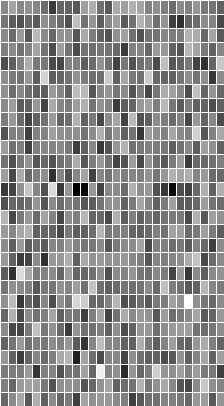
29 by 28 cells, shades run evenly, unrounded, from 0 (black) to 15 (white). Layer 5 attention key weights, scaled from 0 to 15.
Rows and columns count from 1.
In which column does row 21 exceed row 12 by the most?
21
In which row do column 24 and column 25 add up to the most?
22
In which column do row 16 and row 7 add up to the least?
24
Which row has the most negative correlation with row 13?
14
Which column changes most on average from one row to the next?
11
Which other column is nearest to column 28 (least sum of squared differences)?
9
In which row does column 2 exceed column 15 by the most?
8
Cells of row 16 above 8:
9
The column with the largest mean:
25
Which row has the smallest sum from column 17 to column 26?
5
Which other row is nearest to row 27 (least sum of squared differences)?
17
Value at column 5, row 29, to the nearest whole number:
10
